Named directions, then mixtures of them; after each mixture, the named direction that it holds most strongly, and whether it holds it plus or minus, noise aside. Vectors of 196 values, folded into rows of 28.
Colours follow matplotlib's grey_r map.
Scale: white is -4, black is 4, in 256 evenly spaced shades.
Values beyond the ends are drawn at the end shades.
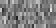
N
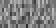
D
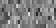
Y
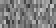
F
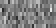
N, plus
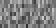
D, plus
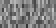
D, plus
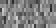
N, minus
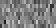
F, minus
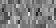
Y, plus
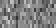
F, minus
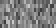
F, minus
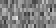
N, minus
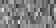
Y, minus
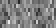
Y, plus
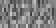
D, minus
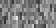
N, minus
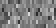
Y, plus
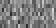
D, plus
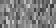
F, minus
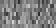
F, minus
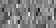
Y, plus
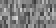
D, plus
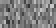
F, plus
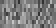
F, minus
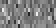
Y, minus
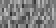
D, plus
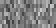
F, plus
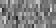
N, plus
